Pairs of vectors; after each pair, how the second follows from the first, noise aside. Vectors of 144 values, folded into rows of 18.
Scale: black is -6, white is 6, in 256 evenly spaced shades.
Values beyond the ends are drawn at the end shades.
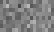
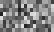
reversed, negated, scaled up.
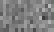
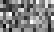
reversed, negated, scaled up.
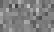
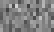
negated.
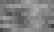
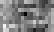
wrapped around, scaled up.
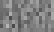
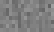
shrunk.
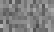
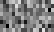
reversed, negated, scaled up.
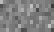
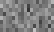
shuffled.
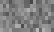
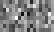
wrapped around, negated, scaled up.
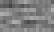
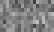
shuffled.
